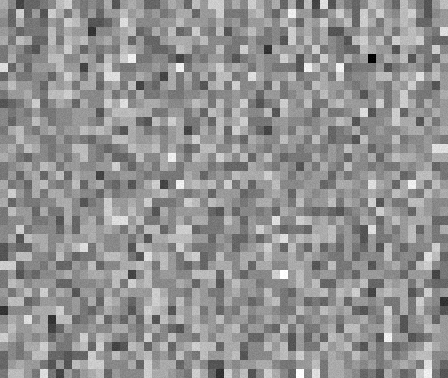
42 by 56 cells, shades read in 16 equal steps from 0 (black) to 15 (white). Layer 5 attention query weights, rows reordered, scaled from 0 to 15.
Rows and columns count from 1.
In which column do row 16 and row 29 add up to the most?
25
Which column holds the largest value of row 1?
41
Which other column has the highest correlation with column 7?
51
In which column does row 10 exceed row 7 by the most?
47
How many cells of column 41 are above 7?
29
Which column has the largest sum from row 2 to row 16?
28
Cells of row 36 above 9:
16
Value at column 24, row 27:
11
